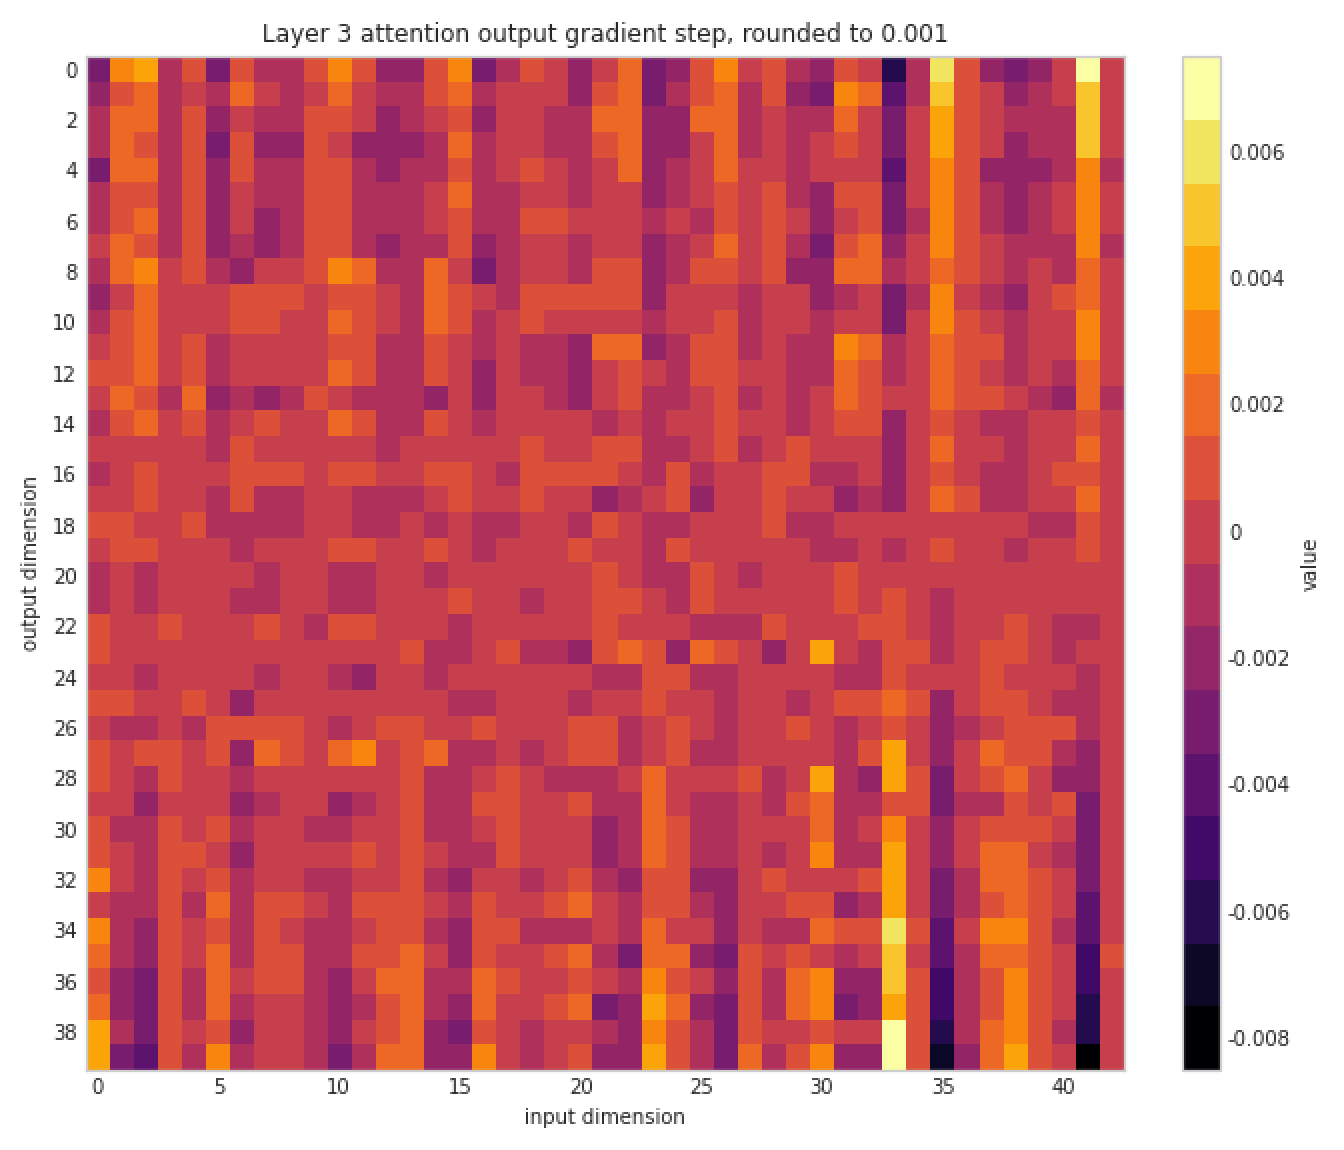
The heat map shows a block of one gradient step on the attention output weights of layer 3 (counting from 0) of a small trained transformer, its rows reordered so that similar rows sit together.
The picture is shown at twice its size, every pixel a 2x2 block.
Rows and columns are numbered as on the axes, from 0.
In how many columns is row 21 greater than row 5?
18
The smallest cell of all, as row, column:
39, 41
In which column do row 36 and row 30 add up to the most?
33
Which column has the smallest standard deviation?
42
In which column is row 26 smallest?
35
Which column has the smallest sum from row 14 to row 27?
16
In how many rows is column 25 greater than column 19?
13
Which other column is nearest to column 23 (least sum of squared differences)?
38
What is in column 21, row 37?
-0.003
